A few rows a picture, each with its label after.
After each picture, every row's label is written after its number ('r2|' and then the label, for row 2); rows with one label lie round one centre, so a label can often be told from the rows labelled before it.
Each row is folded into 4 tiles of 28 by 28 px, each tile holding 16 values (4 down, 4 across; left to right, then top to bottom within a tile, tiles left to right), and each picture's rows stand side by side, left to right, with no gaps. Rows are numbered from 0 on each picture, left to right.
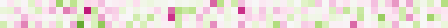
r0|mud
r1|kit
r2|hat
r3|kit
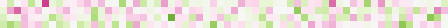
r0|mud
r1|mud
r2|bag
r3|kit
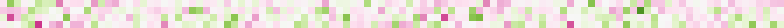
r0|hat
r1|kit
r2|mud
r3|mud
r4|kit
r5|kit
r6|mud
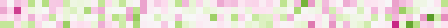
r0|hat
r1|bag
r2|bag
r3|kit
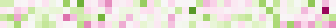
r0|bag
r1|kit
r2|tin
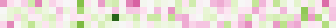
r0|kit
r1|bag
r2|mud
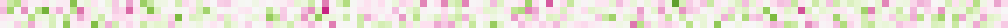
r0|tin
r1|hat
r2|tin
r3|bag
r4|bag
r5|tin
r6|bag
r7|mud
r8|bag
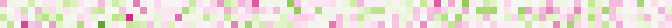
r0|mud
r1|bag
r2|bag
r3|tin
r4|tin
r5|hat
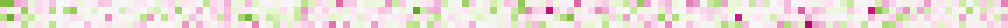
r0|bag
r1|tin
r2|tin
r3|kit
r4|tin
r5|bag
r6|bag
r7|mud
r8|bag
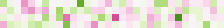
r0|bag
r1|hat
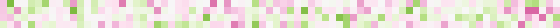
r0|hat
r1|kit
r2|kit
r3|bag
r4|tin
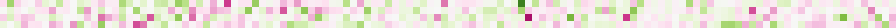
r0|mud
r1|tin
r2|kit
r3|hat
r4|tin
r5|bag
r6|tin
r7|mud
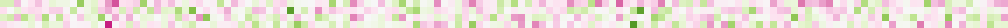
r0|bag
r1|kit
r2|kit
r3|bag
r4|bag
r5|kit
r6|mud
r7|bag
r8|mud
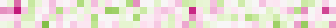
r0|hat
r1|tin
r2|tin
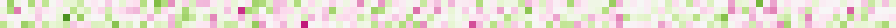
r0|hat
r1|hat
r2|hat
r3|tin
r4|mud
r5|hat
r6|tin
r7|mud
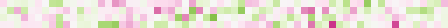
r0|mud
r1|kit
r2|tin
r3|hat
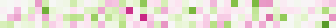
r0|hat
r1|mud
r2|mud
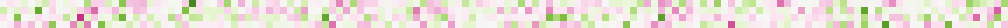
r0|tin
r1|bag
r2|bag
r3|tin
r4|tin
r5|bag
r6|hat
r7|mud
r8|tin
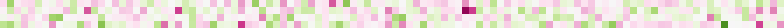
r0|mud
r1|mud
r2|hat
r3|mud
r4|hat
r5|bag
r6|tin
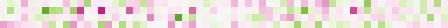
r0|tin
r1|hat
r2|kit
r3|hat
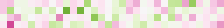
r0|kit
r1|bag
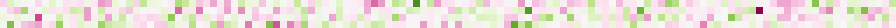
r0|mud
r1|mud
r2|mud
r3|bag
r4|kit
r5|kit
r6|mud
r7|kit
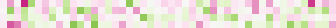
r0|kit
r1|tin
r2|bag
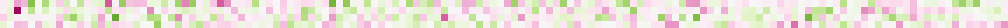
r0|hat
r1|bag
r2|kit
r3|mud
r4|hat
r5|bag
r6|bag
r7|tin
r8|bag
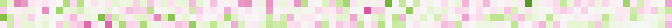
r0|bag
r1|mud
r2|bag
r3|bag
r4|bag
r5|bag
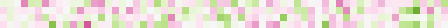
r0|tin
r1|hat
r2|mud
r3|kit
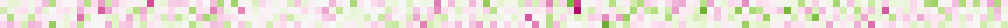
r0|tin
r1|kit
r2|hat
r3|tin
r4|tin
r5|hat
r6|kit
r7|tin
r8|hat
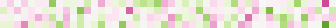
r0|mud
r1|hat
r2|mud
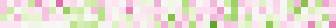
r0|kit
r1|mud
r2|bag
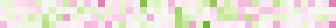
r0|bag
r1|hat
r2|bag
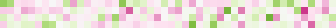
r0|bag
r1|mud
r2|tin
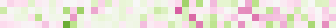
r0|kit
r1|tin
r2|hat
